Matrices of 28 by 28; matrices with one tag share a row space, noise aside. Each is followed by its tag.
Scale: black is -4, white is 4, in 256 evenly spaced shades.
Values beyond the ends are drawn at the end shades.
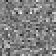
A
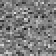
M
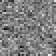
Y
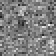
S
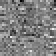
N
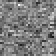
S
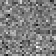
A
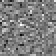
Y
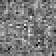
M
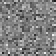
A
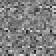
A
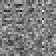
Y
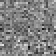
M
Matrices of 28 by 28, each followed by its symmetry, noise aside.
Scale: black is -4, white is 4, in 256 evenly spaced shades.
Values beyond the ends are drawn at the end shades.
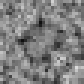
symmetric.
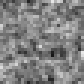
no symmetry.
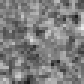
antisymmetric.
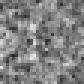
mirrored top to bottom.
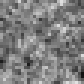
antisymmetric.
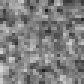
antisymmetric.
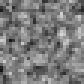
no symmetry.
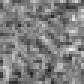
antisymmetric.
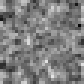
mirrored top to bottom.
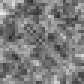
symmetric.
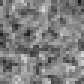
no symmetry.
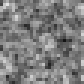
no symmetry.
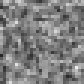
antisymmetric.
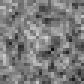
symmetric.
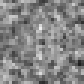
mirrored top to bottom.
